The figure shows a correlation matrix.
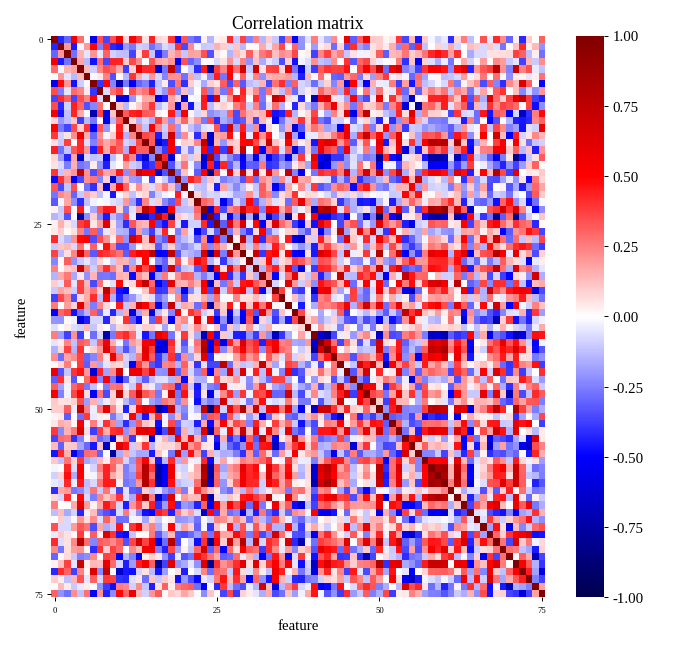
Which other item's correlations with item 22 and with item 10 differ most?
48
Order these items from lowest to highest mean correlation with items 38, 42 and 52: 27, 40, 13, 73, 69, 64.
40, 64, 27, 13, 73, 69
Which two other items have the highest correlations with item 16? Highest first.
24, 40
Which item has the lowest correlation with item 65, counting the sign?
55
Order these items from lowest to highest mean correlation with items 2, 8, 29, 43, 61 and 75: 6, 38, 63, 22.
38, 6, 22, 63
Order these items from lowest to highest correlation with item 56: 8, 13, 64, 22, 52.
52, 13, 8, 22, 64
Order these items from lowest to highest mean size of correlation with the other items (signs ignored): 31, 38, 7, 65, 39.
39, 65, 7, 38, 31
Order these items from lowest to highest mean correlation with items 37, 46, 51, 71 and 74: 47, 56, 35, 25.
47, 25, 35, 56
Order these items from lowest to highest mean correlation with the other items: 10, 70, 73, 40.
40, 70, 73, 10
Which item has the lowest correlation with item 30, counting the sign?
73
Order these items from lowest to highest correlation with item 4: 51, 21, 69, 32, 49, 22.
22, 51, 21, 32, 69, 49
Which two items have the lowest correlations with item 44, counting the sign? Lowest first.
51, 12
